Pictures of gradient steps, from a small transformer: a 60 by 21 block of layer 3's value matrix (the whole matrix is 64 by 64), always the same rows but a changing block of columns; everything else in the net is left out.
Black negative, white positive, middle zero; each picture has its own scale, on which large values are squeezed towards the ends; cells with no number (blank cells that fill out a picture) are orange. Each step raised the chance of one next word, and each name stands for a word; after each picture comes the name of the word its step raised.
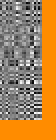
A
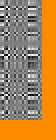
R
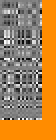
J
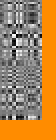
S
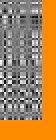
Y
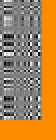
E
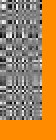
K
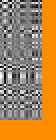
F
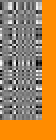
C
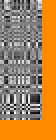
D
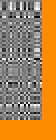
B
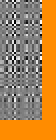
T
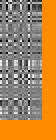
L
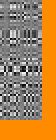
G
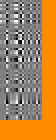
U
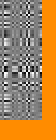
G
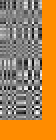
C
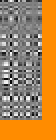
E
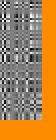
U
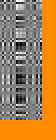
D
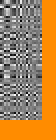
R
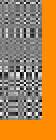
G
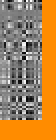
D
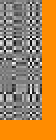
U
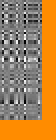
U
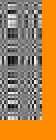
Y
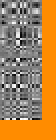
J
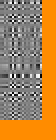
R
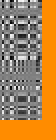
T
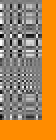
S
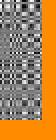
L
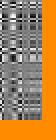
U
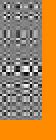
G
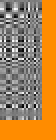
B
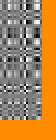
K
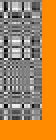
B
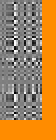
U
